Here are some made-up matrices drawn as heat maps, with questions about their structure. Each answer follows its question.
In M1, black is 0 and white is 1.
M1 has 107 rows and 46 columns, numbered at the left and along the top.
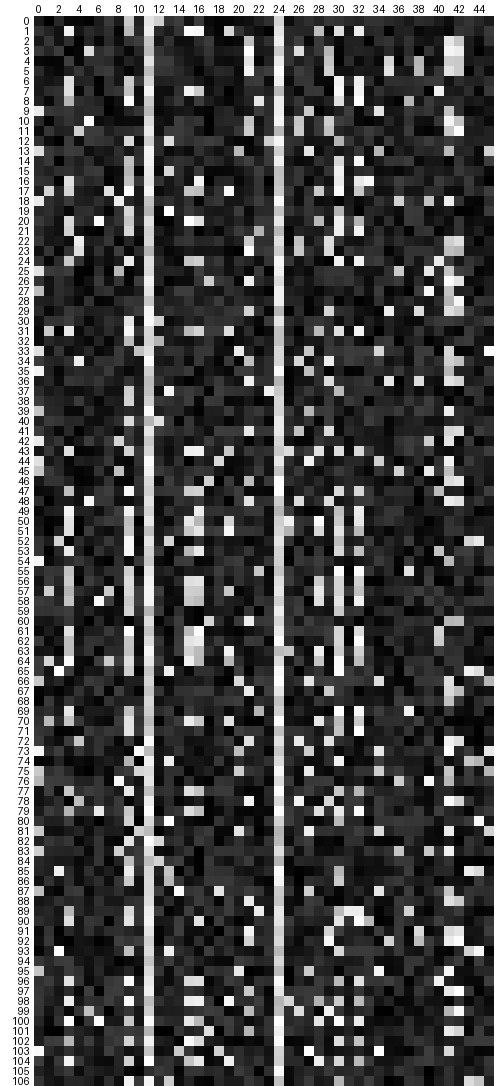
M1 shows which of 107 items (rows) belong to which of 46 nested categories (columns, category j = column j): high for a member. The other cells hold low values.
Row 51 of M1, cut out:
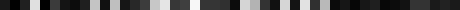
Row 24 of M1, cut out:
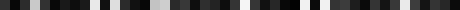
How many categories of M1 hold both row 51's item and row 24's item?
8
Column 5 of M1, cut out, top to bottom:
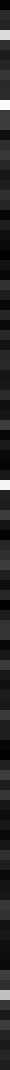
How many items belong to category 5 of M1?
4
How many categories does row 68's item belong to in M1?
3
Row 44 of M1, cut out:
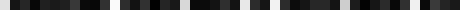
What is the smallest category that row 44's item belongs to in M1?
18
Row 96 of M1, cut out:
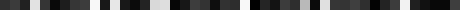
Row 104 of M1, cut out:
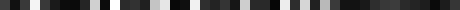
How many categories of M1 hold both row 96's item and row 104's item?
8
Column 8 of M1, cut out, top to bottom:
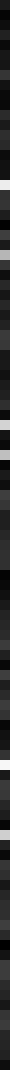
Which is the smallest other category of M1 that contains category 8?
39
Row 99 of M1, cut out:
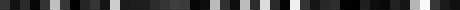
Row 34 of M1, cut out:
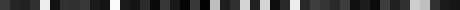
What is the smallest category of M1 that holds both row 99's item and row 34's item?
26
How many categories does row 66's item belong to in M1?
8
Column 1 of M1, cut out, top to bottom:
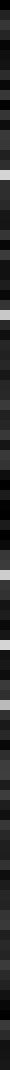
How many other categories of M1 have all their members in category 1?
1
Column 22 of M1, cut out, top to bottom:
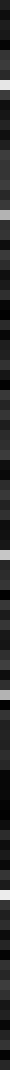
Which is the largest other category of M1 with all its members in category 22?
37
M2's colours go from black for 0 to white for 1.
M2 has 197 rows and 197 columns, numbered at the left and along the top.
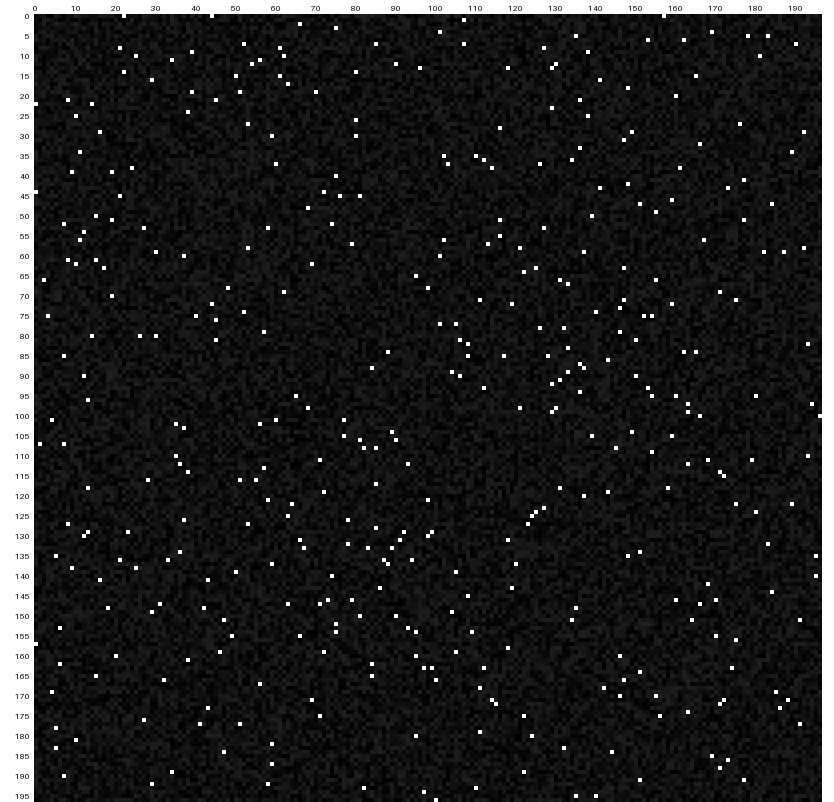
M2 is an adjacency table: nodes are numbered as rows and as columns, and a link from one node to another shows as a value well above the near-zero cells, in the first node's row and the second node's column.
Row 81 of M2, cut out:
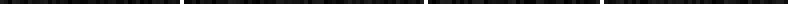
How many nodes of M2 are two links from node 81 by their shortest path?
3
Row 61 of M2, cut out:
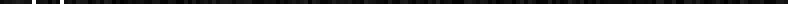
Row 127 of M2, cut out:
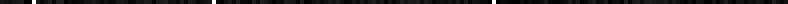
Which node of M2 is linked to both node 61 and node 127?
node 8
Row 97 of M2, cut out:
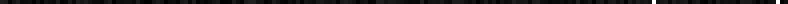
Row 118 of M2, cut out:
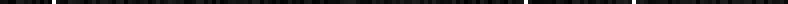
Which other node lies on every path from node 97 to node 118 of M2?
node 163
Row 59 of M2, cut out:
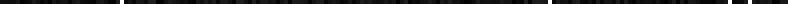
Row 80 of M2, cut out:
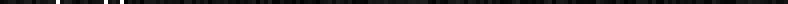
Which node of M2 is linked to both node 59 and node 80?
node 30
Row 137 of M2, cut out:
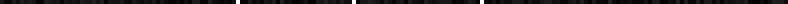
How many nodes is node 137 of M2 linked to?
3
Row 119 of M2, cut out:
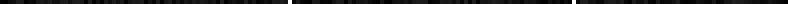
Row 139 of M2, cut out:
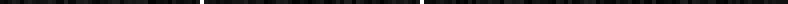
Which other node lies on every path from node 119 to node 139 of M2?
node 72
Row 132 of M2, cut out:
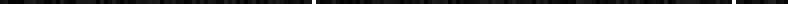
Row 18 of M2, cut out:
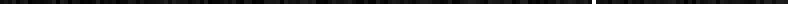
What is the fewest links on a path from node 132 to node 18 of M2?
5
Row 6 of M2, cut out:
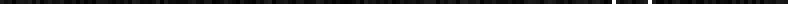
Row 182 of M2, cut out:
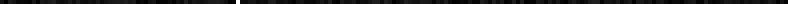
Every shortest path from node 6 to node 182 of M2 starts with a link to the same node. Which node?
node 162
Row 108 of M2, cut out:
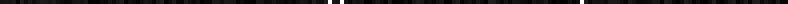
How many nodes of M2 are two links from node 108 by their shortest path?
4
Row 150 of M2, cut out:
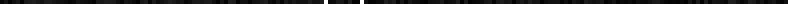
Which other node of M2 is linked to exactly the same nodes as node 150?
node 106
